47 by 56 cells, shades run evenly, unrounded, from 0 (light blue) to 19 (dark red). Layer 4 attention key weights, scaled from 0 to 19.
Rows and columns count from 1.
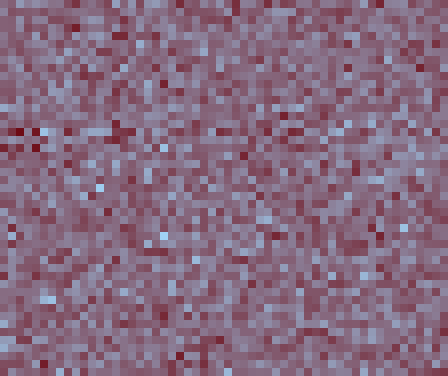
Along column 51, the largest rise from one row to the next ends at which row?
30
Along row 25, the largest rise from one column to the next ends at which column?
12
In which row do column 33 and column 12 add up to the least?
9
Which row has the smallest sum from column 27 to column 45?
41
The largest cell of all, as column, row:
3, 17
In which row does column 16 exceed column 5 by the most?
5
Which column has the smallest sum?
13
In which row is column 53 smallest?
22
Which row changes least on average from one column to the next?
2
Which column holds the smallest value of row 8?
49
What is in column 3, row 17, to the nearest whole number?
19
